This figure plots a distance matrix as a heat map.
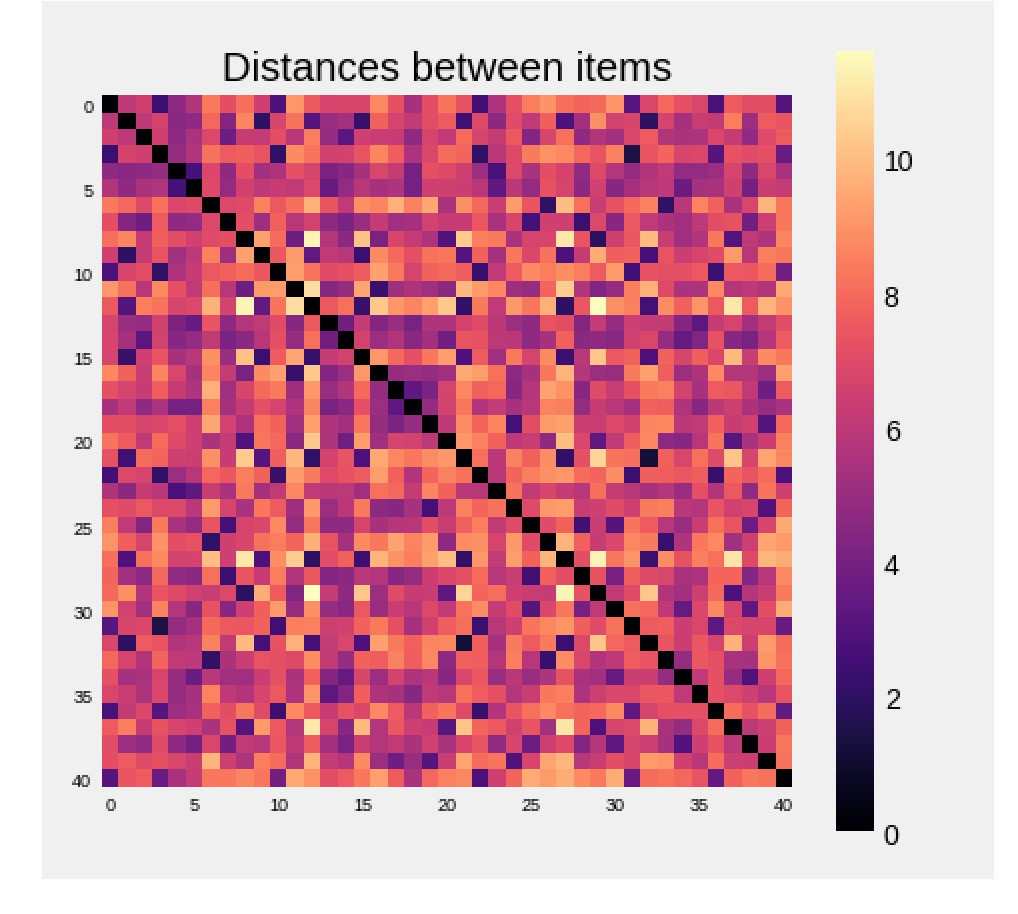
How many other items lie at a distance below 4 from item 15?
6
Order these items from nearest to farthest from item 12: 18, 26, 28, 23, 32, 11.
32, 23, 28, 18, 26, 11
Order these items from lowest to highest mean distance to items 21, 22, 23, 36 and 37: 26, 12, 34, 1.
1, 34, 12, 26
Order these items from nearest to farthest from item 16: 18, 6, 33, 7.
18, 7, 33, 6
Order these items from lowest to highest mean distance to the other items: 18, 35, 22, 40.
18, 35, 22, 40
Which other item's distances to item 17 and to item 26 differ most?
6
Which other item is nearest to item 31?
3
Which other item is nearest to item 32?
21
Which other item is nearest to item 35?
13
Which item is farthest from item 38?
40
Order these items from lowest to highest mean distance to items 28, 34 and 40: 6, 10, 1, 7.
7, 1, 10, 6
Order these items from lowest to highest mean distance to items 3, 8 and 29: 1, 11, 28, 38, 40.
11, 38, 40, 28, 1
